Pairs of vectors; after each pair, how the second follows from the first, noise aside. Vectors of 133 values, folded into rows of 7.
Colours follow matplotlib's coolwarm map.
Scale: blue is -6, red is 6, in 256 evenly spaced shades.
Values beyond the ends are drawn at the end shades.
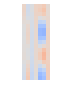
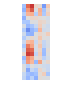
reversed, negated, scaled up.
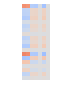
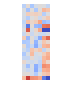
reversed, negated, scaled up.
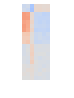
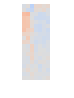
shrunk.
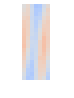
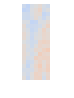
wrapped around, shrunk.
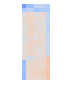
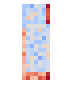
reversed, negated, scaled up.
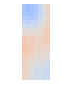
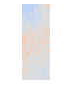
shrunk.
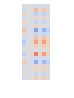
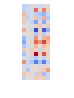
scaled up.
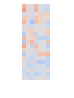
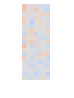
shrunk.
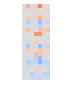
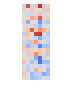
scaled up.
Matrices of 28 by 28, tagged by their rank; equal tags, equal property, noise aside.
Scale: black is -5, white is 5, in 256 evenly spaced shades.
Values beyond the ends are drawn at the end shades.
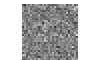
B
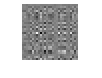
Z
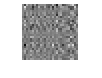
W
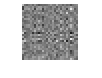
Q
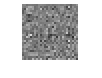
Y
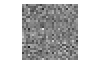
Y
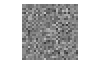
Y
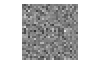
Y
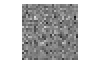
Y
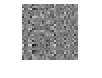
W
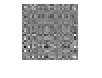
W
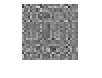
Q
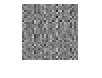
W
